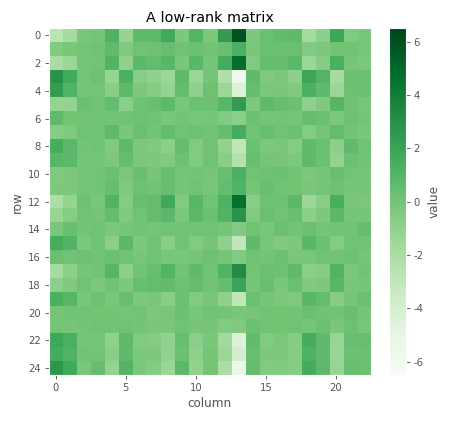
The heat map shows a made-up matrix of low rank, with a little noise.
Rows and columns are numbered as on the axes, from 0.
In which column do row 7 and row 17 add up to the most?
13
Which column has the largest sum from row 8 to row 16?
8
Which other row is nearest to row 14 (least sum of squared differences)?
20
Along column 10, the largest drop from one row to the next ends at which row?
3
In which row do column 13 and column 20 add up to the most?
0
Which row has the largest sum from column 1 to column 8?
12
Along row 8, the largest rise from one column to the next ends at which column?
14
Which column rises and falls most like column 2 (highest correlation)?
11
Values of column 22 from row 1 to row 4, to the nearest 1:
0 0 0 0
